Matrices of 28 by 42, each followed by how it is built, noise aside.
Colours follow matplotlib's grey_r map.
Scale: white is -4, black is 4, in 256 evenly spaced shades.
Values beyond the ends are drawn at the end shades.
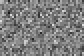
repeating columns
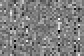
uneven columns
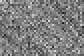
Toeplitz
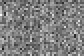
blocks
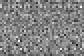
repeating columns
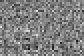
low rank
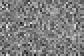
low rank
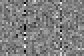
uneven columns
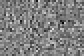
low rank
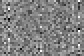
uneven columns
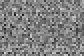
repeating columns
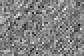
Hankel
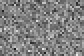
Toeplitz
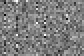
uneven columns
